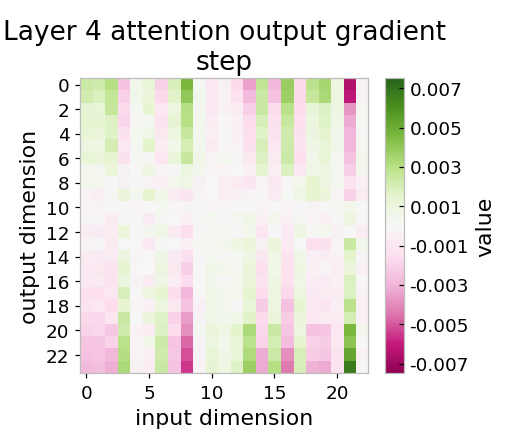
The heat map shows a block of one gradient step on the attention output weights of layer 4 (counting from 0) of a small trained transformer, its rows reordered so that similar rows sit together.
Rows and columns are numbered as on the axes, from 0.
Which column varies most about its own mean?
21
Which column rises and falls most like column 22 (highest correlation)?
9
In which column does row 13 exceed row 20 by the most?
8
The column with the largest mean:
3
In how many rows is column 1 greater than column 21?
10
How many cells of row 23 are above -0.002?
14
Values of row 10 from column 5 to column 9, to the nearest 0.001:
0 0 0 0 0
